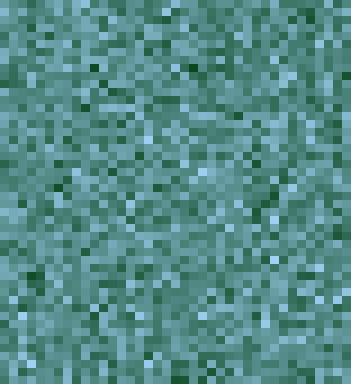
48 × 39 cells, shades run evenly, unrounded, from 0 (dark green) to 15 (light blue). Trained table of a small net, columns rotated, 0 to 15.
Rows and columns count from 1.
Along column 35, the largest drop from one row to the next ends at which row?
35
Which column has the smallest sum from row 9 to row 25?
38
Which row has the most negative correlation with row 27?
32
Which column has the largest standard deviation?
31
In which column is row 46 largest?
4
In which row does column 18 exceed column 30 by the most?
36
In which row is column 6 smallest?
5
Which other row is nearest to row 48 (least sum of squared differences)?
46
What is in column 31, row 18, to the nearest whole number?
11
